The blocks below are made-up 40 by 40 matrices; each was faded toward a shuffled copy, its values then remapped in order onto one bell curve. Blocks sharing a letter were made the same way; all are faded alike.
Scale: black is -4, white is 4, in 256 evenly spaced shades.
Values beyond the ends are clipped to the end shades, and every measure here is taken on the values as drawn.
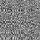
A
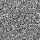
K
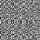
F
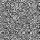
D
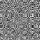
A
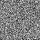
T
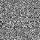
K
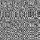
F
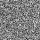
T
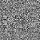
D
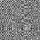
A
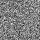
T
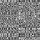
F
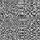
A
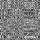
A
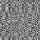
A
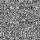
D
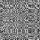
F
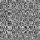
A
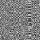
F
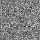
K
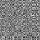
A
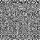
D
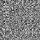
D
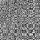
A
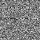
K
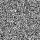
T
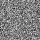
T
